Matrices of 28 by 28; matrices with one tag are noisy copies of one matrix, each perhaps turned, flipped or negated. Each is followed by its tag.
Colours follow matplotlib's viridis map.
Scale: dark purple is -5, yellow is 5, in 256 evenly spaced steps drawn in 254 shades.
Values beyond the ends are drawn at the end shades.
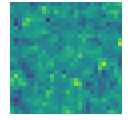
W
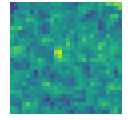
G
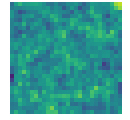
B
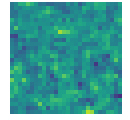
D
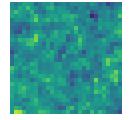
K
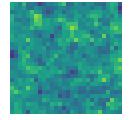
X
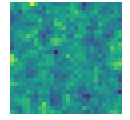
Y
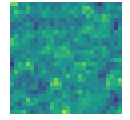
W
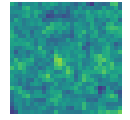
G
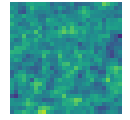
D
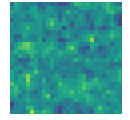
Y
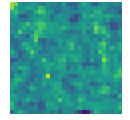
B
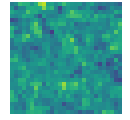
D
